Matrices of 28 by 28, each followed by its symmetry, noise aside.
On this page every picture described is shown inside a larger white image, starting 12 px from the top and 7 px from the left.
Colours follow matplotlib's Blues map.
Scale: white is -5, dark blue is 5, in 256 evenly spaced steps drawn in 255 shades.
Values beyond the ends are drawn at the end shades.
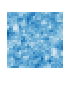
same after a half turn.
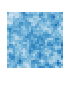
symmetric.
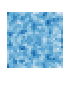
mirrored top to bottom.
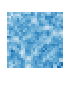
symmetric.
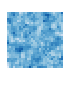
no symmetry.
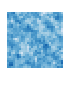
symmetric across the other diagonal.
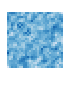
symmetric.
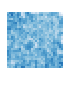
symmetric across the other diagonal.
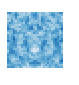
mirrored left to right.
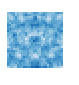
mirrored left to right.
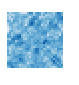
symmetric.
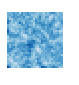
symmetric across the other diagonal.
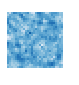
symmetric.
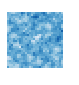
symmetric across the other diagonal.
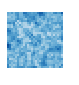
symmetric.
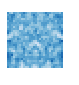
mirrored left to right.
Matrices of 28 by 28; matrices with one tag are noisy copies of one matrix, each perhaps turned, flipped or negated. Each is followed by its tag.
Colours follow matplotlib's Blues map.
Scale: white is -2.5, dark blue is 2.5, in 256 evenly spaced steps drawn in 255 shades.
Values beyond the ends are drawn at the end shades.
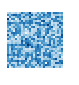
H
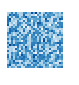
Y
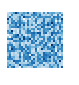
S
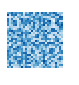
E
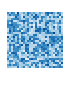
H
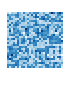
H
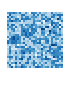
H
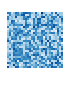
S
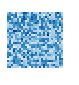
Y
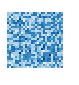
S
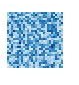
S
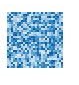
Y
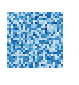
S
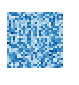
Y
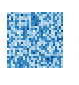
H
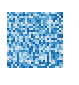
S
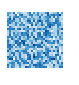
E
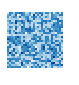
H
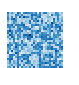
H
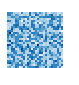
E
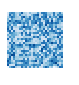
Y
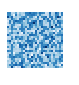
E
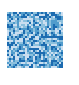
S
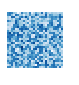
E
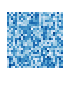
H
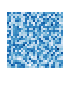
E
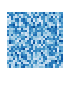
E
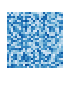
E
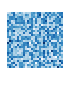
S
